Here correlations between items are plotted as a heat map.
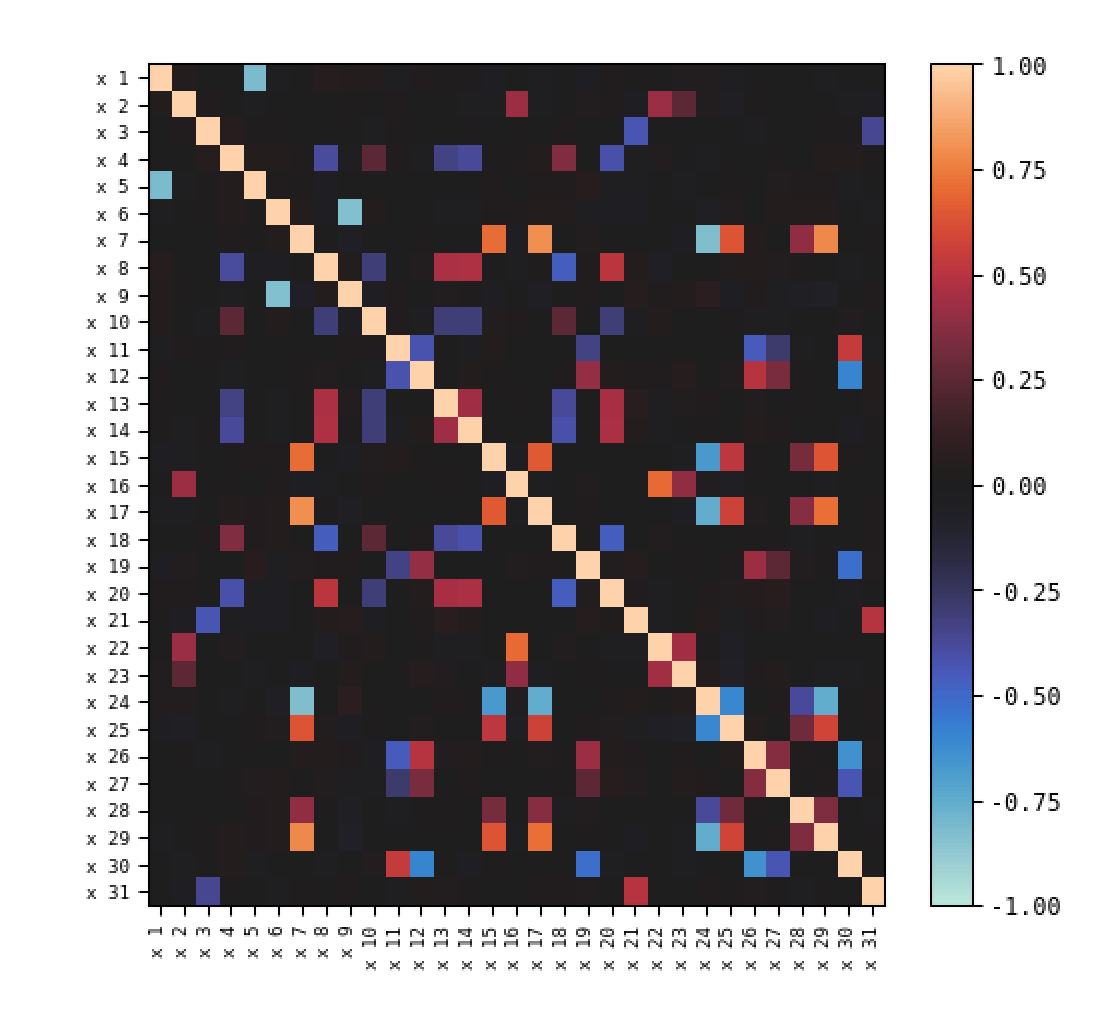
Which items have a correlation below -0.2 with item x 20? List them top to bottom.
x 4, x 10, x 18
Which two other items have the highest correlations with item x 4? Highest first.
x 18, x 10
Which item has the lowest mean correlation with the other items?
x 24
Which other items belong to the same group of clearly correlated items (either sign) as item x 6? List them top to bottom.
x 9
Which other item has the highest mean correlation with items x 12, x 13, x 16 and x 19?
x 26
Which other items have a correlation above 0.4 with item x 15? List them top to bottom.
x 7, x 17, x 25, x 29
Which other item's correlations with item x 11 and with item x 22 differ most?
x 16
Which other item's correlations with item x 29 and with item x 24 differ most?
x 7
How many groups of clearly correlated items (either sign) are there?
7
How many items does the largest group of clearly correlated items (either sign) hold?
7
